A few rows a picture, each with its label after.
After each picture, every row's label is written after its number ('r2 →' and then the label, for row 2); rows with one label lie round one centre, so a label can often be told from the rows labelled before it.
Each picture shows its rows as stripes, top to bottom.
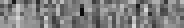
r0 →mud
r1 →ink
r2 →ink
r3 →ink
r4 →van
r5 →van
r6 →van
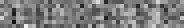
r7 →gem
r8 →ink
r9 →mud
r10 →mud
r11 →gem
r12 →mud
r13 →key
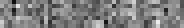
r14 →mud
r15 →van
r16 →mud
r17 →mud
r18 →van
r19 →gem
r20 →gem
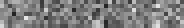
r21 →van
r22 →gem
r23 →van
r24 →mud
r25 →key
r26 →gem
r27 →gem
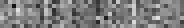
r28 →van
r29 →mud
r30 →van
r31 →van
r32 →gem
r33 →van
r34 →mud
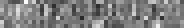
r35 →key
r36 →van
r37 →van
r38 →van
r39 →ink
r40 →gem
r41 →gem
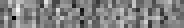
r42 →van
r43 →van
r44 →ink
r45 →ink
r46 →mud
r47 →ink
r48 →ink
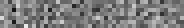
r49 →ink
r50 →van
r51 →mud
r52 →ink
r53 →gem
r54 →mud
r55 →key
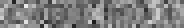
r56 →mud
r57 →key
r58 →gem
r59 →gem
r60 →gem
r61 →key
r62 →van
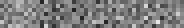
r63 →van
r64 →ink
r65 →van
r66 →key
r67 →ink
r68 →gem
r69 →van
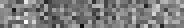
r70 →key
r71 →gem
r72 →mud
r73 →key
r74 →van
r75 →key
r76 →ink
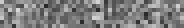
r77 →gem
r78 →key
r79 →van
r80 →gem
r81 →gem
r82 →ink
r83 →mud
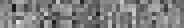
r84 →ink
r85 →mud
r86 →mud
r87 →van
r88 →key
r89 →van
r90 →van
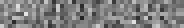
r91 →van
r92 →ink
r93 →ink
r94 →key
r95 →ink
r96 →mud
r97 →gem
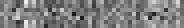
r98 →key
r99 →key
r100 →mud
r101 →van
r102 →ink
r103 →key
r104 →key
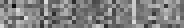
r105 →van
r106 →mud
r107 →van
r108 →van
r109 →key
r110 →van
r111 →gem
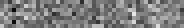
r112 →ink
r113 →key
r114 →mud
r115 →van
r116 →key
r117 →mud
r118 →gem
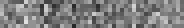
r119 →key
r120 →van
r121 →van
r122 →gem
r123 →key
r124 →key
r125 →van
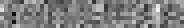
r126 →key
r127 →gem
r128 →gem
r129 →mud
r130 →gem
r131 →mud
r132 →ink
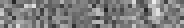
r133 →mud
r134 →key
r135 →gem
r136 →gem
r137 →mud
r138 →gem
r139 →van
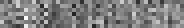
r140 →ink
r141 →van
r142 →key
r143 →van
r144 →key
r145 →gem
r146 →key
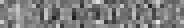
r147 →gem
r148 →ink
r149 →van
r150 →van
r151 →van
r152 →gem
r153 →ink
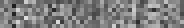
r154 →key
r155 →mud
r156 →van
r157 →mud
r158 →key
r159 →ink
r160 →mud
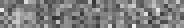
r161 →key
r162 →mud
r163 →gem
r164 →ink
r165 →van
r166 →ink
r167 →van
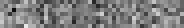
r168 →key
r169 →van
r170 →mud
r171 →gem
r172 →van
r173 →van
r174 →key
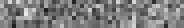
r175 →van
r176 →gem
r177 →key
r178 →key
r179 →van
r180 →mud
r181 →mud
